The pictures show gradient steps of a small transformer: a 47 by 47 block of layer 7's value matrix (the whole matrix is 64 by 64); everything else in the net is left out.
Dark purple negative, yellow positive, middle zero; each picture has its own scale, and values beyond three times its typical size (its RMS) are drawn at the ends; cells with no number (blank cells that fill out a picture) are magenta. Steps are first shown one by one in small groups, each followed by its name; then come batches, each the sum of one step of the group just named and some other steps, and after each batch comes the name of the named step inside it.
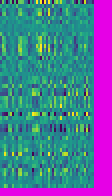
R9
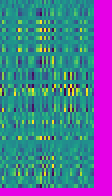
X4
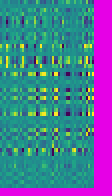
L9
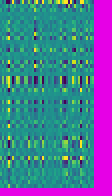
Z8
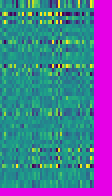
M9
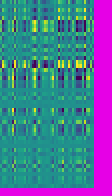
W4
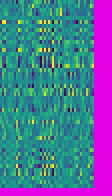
X4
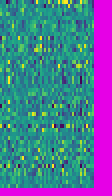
Z8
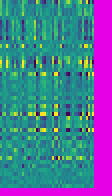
L9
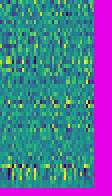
M9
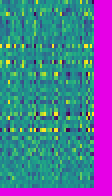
L9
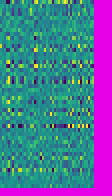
Z8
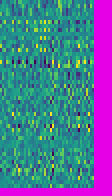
X4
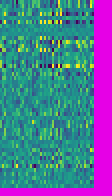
M9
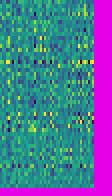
W4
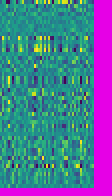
Z8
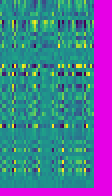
W4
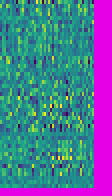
R9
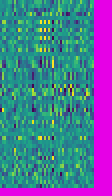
X4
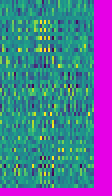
X4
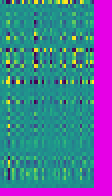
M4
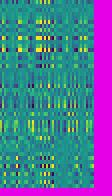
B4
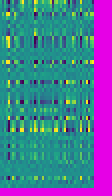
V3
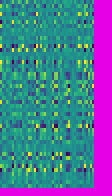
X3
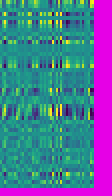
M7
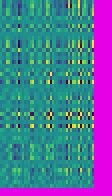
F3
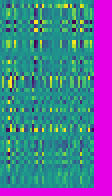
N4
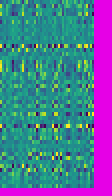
X3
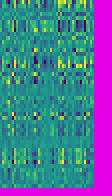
M4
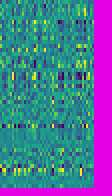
X3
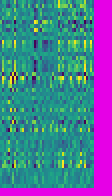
N4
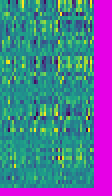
V3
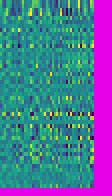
F3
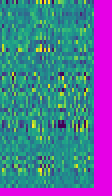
B4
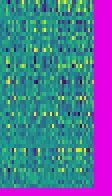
M4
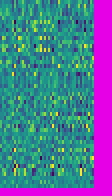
B4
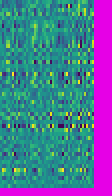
F3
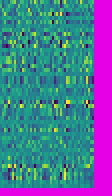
M7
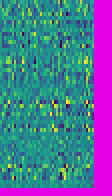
M7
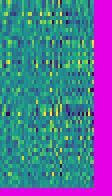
M7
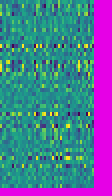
X3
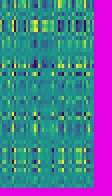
V3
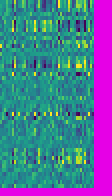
M7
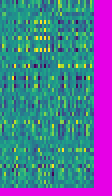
B4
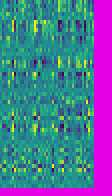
V3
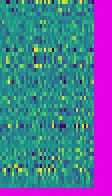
M4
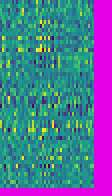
B4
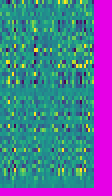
M4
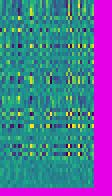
F3
